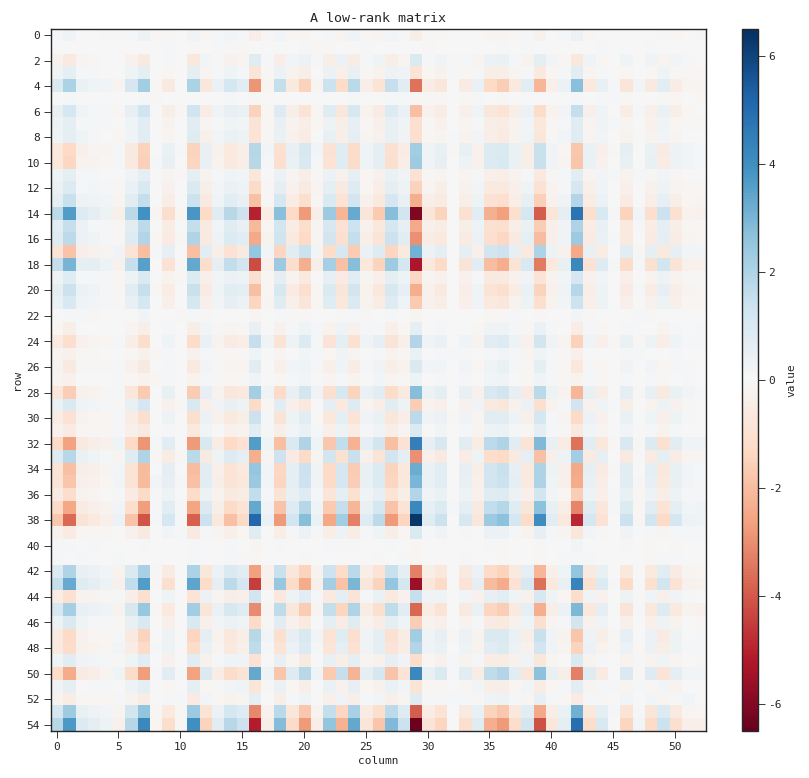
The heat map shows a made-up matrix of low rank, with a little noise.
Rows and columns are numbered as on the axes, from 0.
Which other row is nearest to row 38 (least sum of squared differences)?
32
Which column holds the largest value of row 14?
42
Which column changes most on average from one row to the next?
29
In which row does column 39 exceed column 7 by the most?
38
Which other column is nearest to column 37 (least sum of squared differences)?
9
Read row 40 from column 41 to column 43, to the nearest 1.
0 0 0
